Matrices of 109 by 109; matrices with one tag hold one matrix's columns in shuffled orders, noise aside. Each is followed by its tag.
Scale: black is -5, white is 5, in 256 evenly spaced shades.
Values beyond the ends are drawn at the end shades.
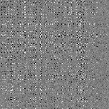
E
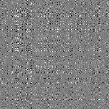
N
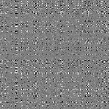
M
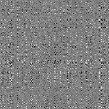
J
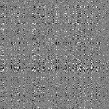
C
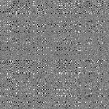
M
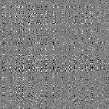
C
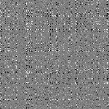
N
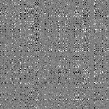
N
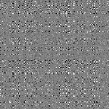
M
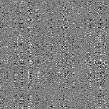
J
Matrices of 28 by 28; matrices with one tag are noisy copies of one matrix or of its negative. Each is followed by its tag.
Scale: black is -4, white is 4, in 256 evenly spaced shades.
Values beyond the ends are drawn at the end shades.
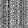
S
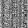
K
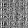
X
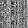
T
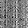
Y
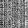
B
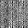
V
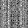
S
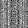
S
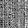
B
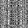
S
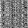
K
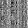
T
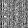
X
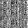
T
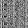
X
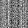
S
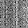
Y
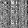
T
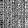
B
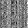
T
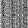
K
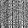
V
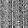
V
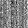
T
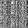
T
